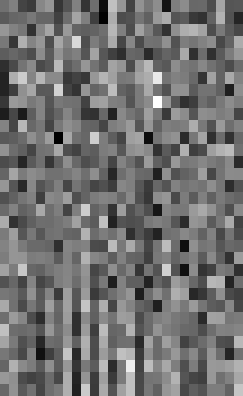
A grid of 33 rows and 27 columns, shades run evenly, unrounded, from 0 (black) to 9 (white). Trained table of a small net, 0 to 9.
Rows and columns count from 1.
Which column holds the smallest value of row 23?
21
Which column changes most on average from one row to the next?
18
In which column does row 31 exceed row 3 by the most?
15
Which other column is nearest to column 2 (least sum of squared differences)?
6
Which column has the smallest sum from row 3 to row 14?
1
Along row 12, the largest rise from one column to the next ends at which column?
8
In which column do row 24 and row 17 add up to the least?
17
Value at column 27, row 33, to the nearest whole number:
7
